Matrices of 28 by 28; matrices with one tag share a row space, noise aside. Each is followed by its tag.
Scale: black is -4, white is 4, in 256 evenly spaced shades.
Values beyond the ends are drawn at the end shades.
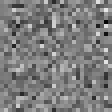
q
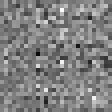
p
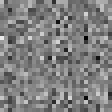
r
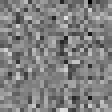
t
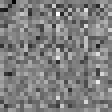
r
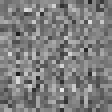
t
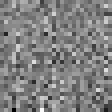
q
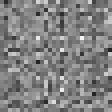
p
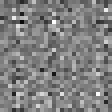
q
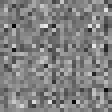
q
